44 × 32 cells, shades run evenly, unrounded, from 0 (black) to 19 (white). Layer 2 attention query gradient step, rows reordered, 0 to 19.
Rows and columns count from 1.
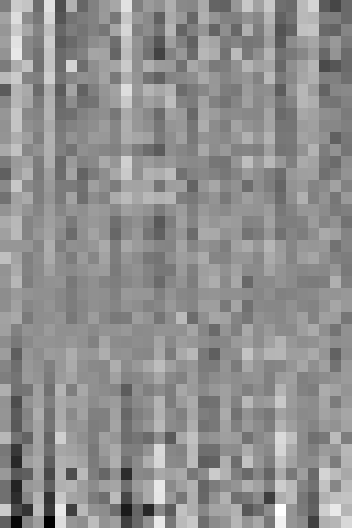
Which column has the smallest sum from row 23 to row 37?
2
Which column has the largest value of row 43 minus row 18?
26
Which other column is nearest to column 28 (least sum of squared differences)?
16
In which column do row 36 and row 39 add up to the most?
15
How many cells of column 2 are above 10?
27
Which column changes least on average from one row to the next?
4
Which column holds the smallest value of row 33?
12
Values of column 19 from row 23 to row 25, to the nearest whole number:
12 12 11
